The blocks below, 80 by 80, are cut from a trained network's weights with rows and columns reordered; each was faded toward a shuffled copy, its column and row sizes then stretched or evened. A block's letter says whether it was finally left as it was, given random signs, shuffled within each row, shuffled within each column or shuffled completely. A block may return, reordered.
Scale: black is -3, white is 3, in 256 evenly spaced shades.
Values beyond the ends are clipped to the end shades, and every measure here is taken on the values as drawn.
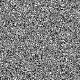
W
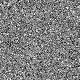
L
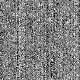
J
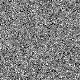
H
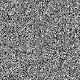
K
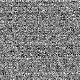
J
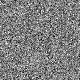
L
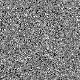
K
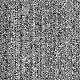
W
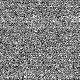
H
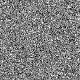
H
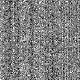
J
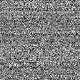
J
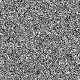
L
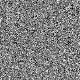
W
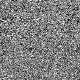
H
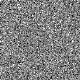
K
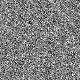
W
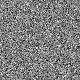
L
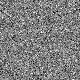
L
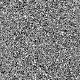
W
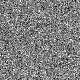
L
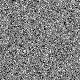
L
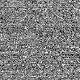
J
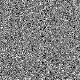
K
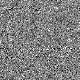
K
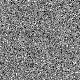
L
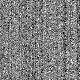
W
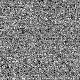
H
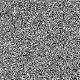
K
